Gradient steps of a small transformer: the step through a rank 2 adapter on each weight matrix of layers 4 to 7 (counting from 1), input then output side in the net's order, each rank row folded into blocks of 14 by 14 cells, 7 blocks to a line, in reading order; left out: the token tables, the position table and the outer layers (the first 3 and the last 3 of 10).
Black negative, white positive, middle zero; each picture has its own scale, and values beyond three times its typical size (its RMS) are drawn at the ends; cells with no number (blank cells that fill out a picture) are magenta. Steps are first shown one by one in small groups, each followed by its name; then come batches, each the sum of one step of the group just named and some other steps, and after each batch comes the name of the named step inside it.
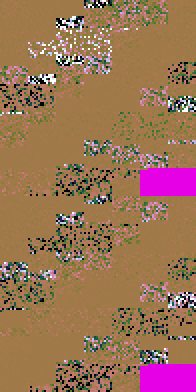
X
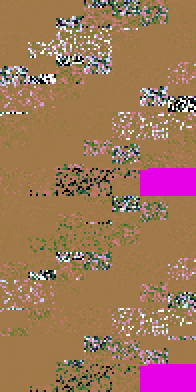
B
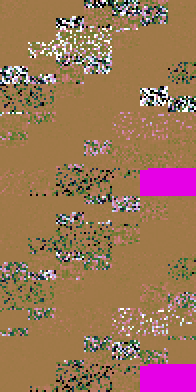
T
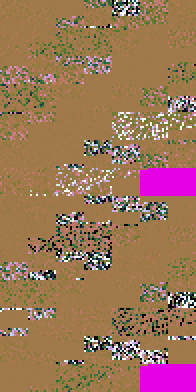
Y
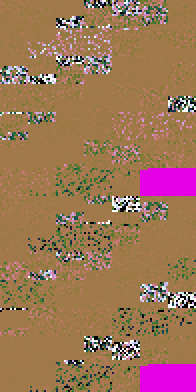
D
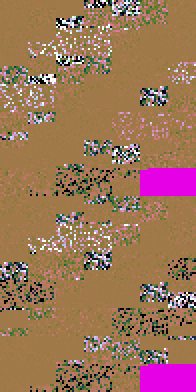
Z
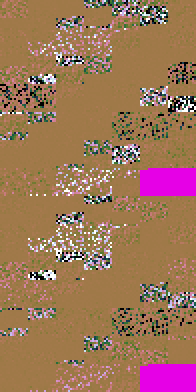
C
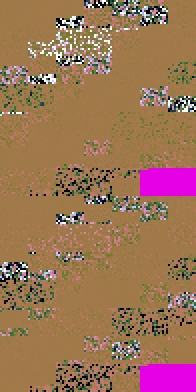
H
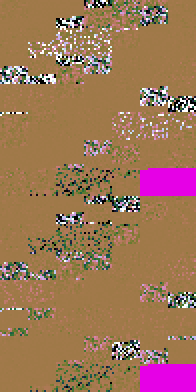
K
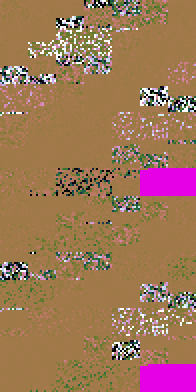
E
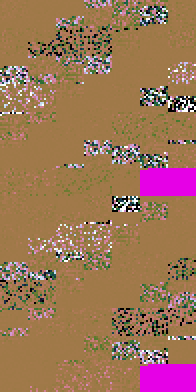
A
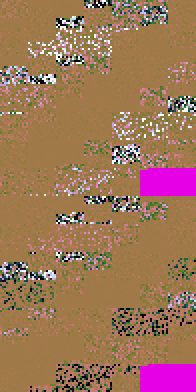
H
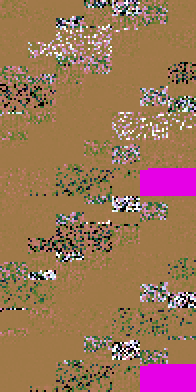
D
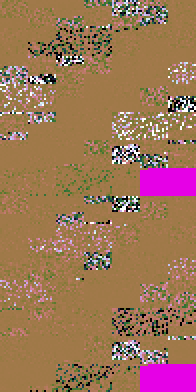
A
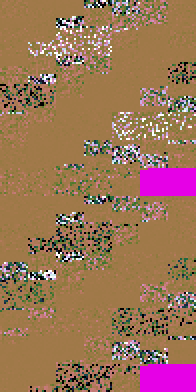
X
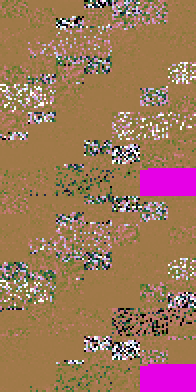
Z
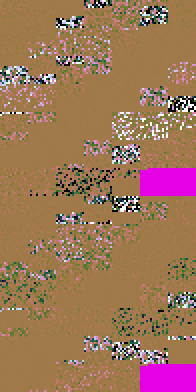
K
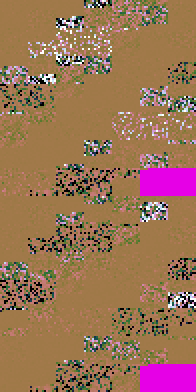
X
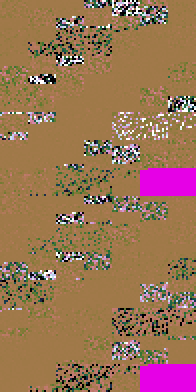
Z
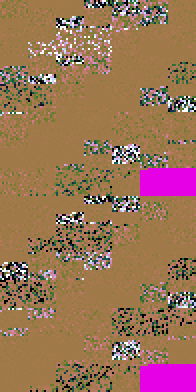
H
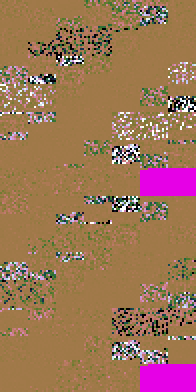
A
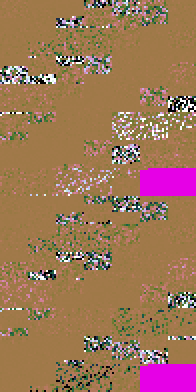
K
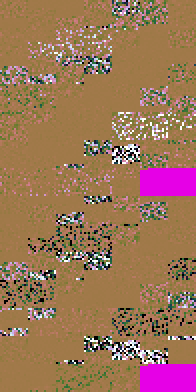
Y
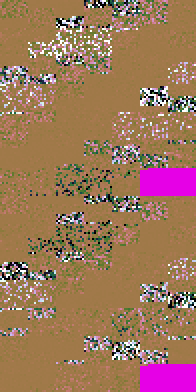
E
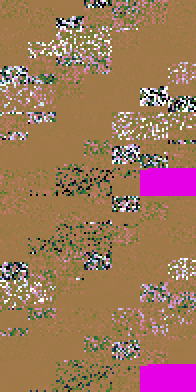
E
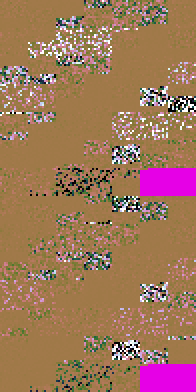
B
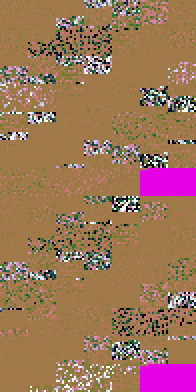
A
